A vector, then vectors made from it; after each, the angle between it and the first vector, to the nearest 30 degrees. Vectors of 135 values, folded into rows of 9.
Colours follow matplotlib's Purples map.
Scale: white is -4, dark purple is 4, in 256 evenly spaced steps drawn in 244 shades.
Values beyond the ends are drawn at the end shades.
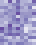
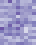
30 degrees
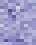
90 degrees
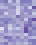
150 degrees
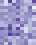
30 degrees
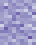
60 degrees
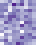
90 degrees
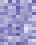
30 degrees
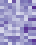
150 degrees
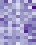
150 degrees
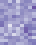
150 degrees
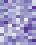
150 degrees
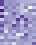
90 degrees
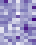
150 degrees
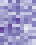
30 degrees
